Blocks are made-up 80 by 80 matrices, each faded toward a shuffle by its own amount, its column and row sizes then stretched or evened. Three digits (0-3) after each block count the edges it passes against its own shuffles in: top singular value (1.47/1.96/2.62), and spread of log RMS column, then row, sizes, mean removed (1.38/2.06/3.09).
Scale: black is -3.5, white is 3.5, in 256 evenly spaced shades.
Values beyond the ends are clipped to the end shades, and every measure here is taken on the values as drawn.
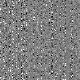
0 3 0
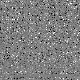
0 1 2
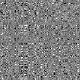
2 2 2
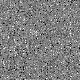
1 1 0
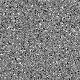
0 0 0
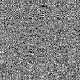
2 0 1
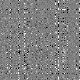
2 3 2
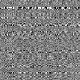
3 1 3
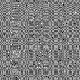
3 0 1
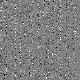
0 2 0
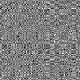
3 0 2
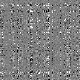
2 3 2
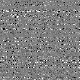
0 1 3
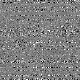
0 1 3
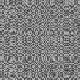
3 1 1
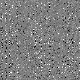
0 2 1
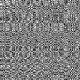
3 1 1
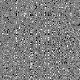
2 2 1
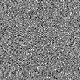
2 0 0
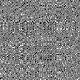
2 1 1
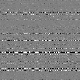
3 0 3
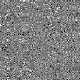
2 1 0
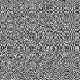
3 0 2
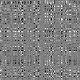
3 3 3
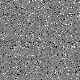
0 0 2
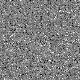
0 0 1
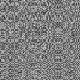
3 1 0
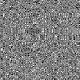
2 1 0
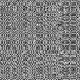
3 0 2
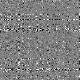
2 2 3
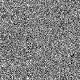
1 1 0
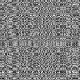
3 0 3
